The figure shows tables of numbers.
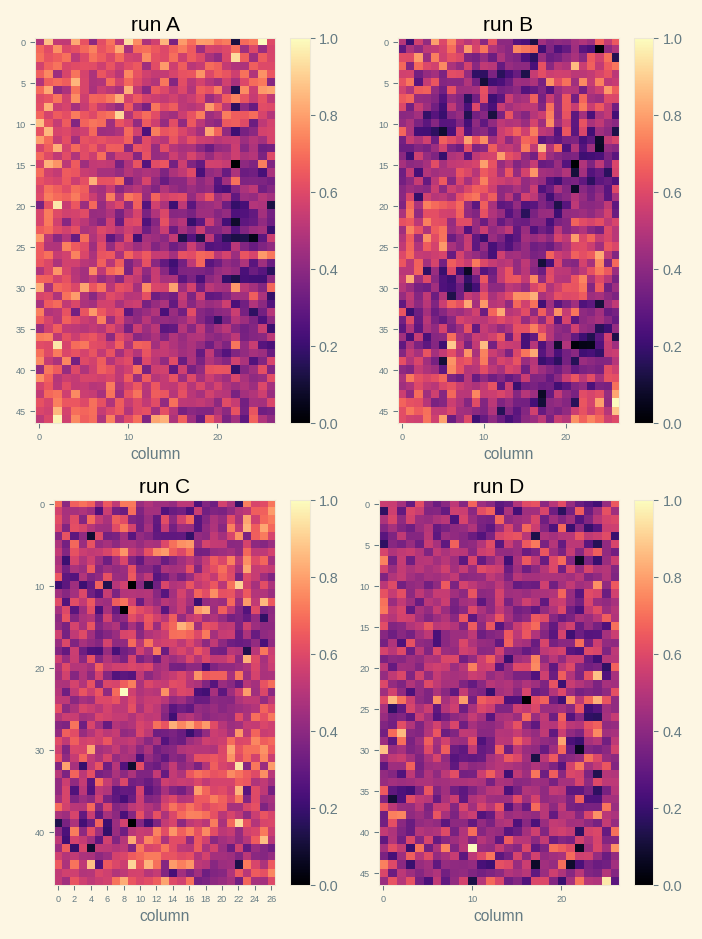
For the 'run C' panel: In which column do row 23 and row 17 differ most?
8
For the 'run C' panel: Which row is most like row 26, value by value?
45
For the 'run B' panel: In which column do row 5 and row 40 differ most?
10
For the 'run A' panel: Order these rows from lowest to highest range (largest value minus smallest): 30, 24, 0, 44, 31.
44, 30, 31, 24, 0
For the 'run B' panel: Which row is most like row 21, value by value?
20
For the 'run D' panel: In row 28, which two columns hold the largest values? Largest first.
2, 24
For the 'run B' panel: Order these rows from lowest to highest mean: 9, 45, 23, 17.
9, 17, 23, 45
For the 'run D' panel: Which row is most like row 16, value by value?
3
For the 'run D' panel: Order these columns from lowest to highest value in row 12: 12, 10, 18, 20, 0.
18, 12, 10, 20, 0
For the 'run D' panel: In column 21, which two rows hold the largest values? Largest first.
24, 43
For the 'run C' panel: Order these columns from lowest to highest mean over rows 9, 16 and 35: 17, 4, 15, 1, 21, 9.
4, 1, 15, 9, 21, 17
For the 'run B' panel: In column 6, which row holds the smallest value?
31
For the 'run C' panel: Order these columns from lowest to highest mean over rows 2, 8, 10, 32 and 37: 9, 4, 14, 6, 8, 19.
9, 6, 8, 14, 4, 19
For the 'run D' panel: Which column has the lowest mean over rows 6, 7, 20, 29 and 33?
22
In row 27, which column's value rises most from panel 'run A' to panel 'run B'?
24
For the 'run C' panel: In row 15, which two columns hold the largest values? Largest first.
15, 16
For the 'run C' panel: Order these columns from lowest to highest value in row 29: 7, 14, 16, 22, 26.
14, 16, 7, 22, 26
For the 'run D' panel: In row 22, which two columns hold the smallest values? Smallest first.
20, 10
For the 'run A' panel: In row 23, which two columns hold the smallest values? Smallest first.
26, 22
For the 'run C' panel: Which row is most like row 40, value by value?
27
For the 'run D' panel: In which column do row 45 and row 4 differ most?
0
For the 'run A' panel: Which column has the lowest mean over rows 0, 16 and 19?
22
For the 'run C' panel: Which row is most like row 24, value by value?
20
